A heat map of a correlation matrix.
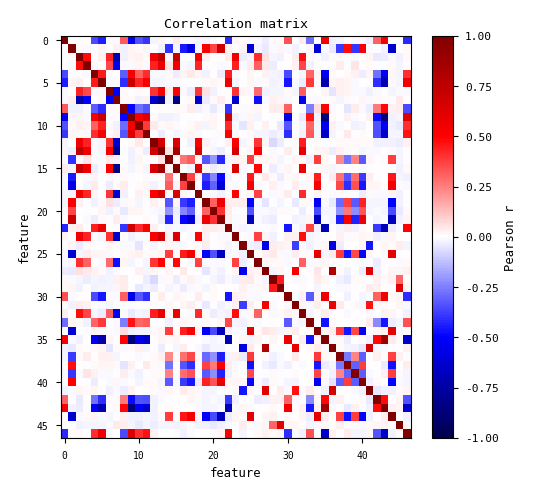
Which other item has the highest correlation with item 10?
9
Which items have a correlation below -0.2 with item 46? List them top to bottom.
0, 8, 30, 35, 42, 43
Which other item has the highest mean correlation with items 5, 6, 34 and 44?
25
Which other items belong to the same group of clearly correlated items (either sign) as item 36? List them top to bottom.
24, 27, 31, 41
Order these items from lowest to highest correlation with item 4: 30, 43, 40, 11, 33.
43, 30, 40, 33, 11
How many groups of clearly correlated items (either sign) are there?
5
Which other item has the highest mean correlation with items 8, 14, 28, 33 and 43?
35
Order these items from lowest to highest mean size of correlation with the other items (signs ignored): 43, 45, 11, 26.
45, 26, 11, 43
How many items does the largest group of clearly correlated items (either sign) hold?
14
